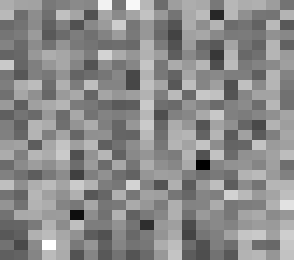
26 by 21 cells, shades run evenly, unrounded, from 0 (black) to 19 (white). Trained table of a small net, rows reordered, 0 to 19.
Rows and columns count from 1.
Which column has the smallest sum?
2
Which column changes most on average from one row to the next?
6
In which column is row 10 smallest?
17
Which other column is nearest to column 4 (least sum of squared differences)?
21
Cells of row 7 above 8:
18
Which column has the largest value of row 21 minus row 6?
16
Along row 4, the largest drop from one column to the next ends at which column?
4
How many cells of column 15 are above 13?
4
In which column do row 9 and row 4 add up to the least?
13
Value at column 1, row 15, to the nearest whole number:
12
